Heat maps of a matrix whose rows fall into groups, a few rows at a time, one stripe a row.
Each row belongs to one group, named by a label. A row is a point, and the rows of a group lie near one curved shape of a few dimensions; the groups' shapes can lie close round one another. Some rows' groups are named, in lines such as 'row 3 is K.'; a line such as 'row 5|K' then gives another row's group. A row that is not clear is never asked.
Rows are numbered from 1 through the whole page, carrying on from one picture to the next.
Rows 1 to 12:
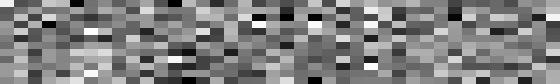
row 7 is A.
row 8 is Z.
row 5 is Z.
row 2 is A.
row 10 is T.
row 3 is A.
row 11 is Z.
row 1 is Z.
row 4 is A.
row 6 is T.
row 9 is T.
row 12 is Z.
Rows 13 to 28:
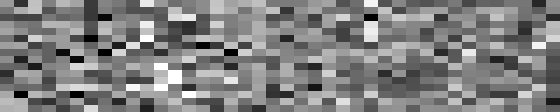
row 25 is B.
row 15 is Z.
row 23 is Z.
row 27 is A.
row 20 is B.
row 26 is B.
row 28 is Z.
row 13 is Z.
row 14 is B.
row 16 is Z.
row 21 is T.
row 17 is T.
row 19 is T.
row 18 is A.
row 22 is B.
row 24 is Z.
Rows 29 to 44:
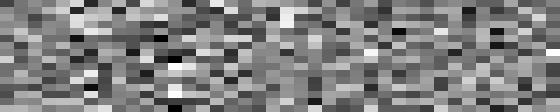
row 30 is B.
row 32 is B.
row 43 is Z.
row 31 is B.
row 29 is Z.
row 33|Z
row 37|Z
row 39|Z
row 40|B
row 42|Z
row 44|Z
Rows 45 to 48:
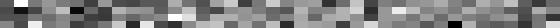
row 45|B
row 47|Z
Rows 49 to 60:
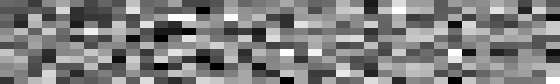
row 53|Z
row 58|Z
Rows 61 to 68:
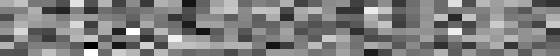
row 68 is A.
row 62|A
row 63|A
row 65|T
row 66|Z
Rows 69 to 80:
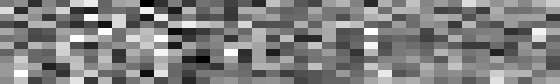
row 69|Z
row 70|Z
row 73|T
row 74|B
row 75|Z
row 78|A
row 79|A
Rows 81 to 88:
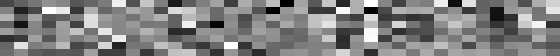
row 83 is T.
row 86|A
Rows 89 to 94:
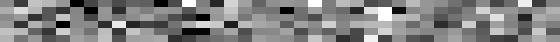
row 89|B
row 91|T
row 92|B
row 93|T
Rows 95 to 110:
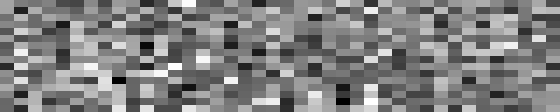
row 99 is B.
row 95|Z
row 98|B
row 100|B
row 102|A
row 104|Z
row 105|B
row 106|B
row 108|T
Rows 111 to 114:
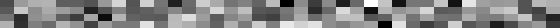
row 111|A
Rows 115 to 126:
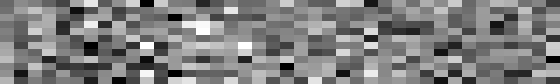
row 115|A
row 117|Z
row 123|A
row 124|B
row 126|A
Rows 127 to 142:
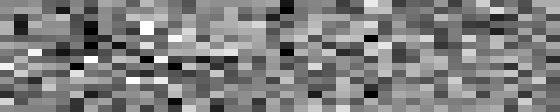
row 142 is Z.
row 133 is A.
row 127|A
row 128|A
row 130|Z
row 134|B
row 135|A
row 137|B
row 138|B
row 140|Z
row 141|Z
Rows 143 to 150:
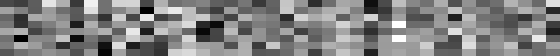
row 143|A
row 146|T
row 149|B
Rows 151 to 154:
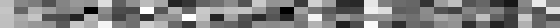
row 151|T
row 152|A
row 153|Z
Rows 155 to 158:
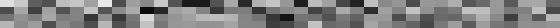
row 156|Z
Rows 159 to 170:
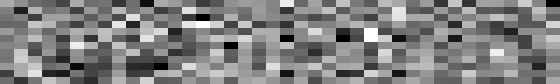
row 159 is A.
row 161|T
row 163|T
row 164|A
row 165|B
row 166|A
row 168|B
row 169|B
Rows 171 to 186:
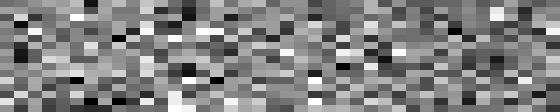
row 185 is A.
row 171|Z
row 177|A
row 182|Z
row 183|A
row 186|Z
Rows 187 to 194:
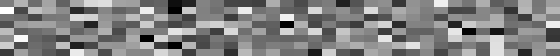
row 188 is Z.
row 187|Z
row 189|B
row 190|A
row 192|A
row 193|Z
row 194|B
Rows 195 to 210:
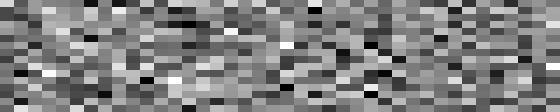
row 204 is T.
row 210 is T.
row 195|A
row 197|A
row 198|Z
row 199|B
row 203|B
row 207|B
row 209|T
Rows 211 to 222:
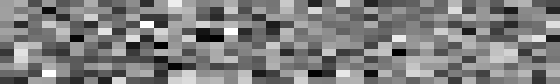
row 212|A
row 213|Z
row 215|B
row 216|T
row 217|B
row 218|B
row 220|Z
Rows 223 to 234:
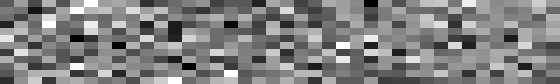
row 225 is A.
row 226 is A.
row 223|Z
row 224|B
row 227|Z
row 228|Z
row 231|Z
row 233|B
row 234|Z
